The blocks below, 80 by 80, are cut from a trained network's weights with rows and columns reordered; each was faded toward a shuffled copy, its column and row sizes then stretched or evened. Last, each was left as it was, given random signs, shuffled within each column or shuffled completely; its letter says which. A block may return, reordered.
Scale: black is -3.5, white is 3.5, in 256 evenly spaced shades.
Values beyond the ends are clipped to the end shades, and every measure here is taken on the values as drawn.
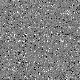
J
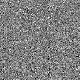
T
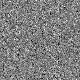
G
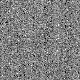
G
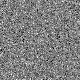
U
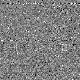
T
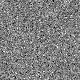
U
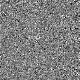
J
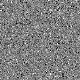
J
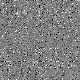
T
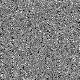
G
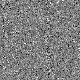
G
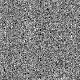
G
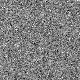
U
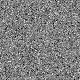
U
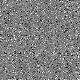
J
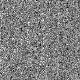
G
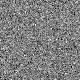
U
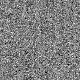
G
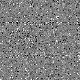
T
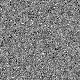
U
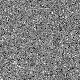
U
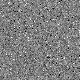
G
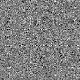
T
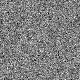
U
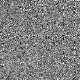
J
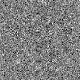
T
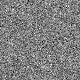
U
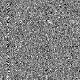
T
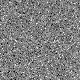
U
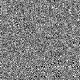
T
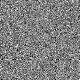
J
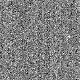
G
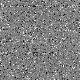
J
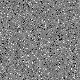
G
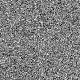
U
